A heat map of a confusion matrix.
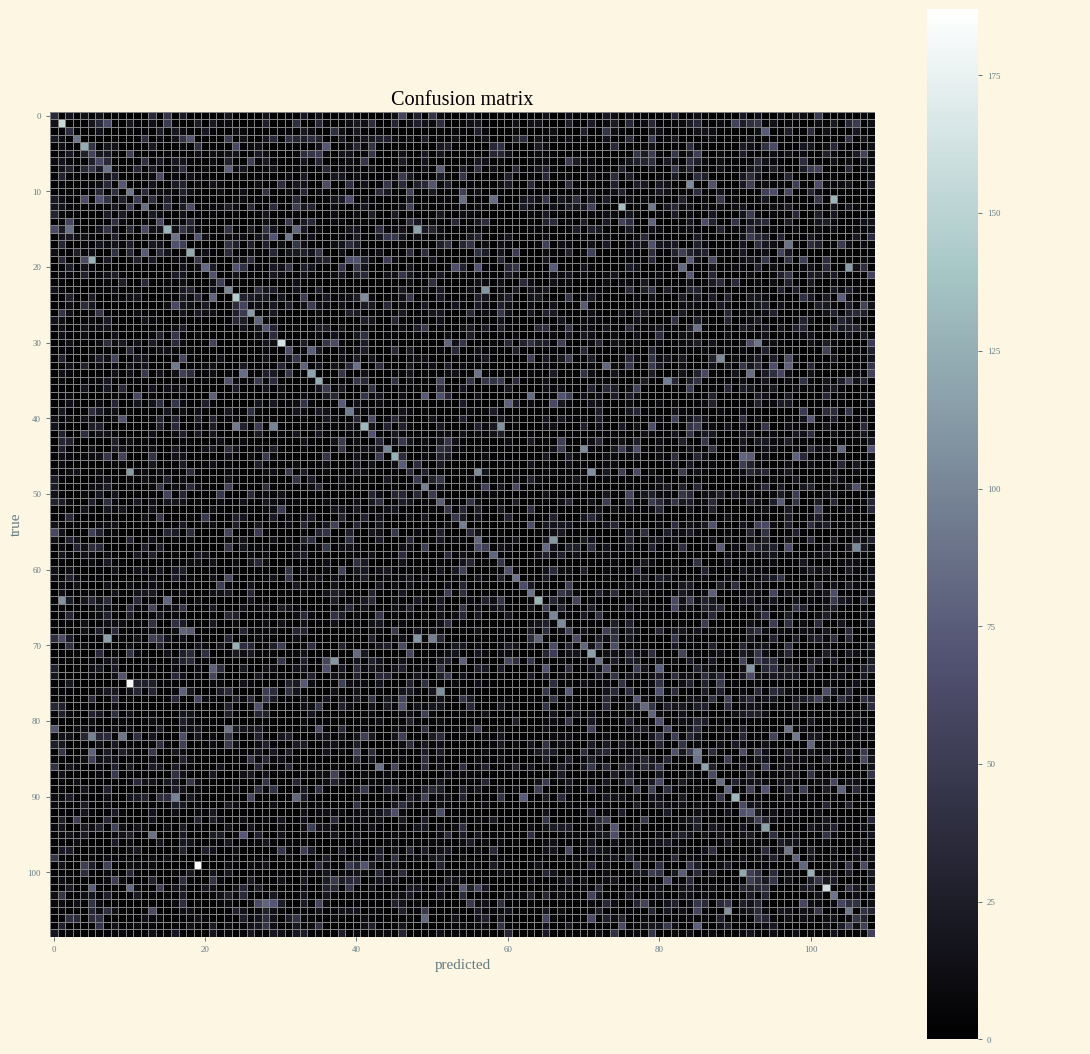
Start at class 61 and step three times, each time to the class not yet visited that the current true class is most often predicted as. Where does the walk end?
106
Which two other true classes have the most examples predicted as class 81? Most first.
35, 101
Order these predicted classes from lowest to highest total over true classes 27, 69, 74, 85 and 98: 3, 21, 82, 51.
3, 21, 51, 82
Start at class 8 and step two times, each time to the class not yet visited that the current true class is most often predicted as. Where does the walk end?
79
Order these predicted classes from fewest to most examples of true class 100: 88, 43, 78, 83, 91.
88, 78, 43, 83, 91
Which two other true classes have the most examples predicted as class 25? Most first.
34, 95
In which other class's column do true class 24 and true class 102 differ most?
41
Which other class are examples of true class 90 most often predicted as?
16
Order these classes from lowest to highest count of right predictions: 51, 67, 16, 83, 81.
83, 81, 51, 16, 67
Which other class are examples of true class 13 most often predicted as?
92
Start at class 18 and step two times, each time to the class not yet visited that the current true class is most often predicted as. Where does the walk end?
75
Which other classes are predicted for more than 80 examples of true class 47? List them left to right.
10, 56, 71
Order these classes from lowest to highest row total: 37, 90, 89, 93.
93, 37, 90, 89
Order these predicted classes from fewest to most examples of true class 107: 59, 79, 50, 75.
50, 79, 59, 75
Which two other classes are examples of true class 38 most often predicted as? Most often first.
60, 66
